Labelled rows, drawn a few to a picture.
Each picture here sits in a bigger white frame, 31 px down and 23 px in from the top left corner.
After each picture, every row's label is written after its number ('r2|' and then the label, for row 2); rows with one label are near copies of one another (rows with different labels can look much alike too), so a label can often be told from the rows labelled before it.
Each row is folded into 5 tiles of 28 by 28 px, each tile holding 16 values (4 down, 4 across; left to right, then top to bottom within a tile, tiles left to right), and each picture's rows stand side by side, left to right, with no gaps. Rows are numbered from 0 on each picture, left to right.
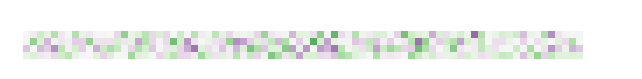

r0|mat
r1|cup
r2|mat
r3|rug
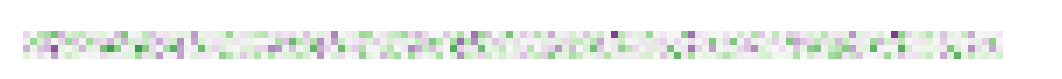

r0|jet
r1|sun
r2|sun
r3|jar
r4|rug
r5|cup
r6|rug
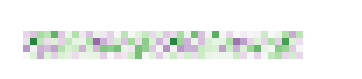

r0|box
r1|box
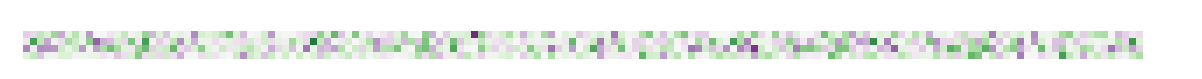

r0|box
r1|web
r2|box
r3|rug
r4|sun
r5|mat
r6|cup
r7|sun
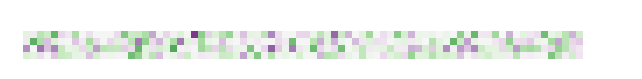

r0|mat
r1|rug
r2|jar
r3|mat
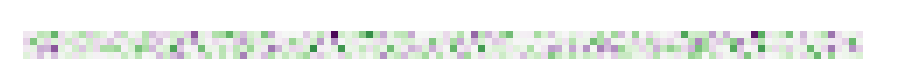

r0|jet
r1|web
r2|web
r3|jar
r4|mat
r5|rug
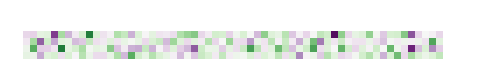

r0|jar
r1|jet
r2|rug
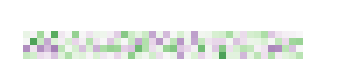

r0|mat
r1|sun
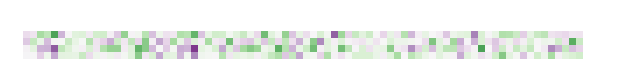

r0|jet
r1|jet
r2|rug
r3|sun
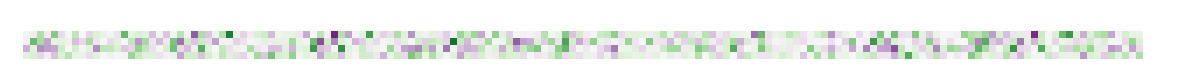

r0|mat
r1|jar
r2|jar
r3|box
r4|jet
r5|rug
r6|mat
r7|web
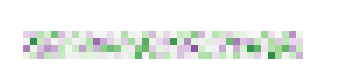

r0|box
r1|cup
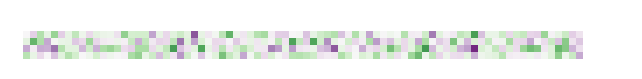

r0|mat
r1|sun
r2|cup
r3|jet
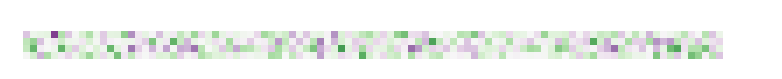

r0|rug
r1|mat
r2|sun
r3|jet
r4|cup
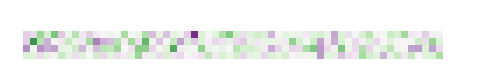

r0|box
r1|web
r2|sun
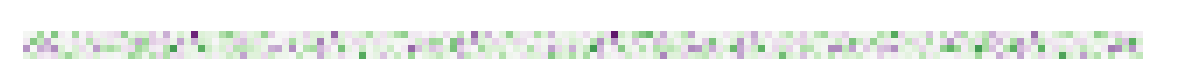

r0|mat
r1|web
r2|sun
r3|jar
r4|web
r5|sun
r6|jet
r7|sun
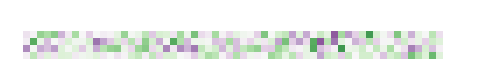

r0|box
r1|mat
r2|jar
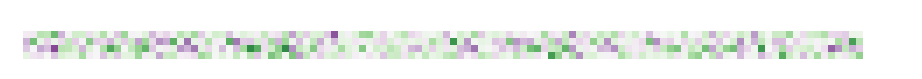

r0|jet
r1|cup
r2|web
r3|cup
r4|cup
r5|sun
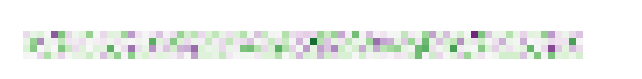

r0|rug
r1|jet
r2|box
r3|rug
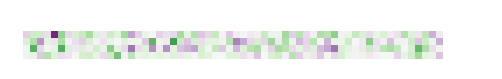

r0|rug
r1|box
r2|jet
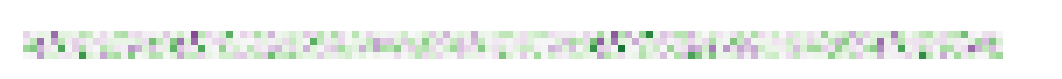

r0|sun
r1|jar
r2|box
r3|sun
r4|jar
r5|mat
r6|sun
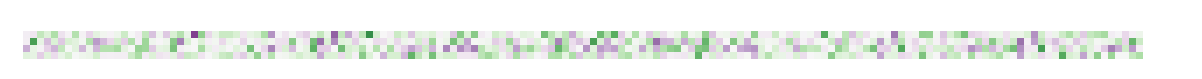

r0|box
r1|rug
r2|jar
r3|mat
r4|box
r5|mat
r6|sun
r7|sun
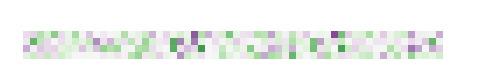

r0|box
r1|jar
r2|rug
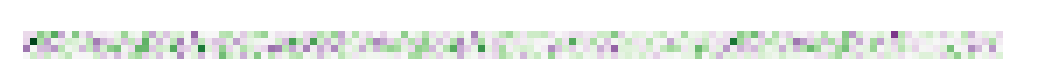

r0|box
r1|sun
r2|box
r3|sun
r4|jet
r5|box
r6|rug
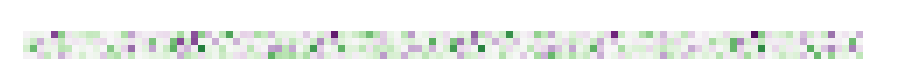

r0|rug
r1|jar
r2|web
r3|jar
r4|web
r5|rug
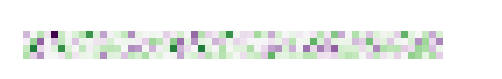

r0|web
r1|jar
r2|mat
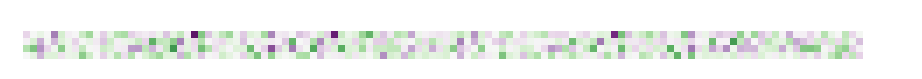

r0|sun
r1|rug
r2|web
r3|sun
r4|rug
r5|box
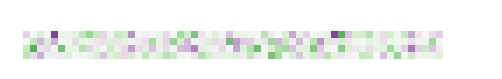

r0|web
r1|cup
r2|rug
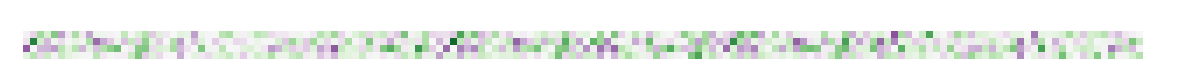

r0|box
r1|sun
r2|jet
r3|box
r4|mat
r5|box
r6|jar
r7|sun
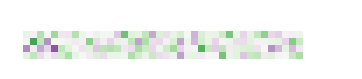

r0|mat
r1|sun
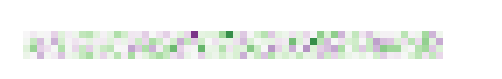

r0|sun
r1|web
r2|box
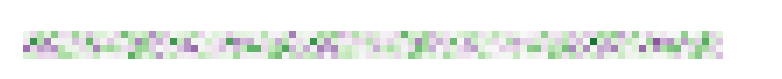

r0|mat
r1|cup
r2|mat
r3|cup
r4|box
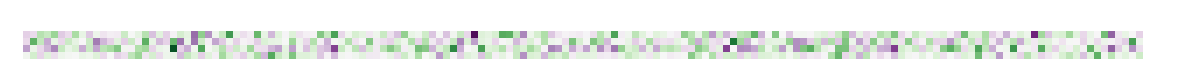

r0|box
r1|jar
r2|jet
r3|web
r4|mat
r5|box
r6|jet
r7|rug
